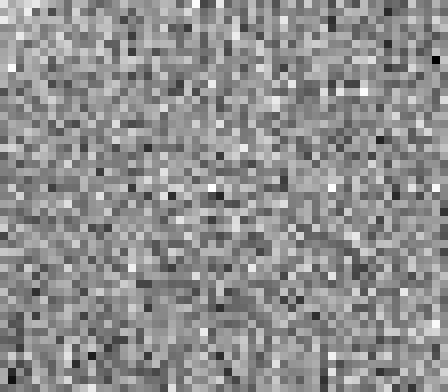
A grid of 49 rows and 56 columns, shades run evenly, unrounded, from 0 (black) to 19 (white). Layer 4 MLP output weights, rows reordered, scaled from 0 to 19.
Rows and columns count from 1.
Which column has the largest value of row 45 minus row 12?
42
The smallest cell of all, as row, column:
8, 55
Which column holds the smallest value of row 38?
38
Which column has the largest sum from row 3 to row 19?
30
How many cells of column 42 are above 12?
14
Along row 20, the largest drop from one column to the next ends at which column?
28
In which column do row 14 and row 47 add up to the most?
35
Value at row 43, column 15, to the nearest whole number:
5
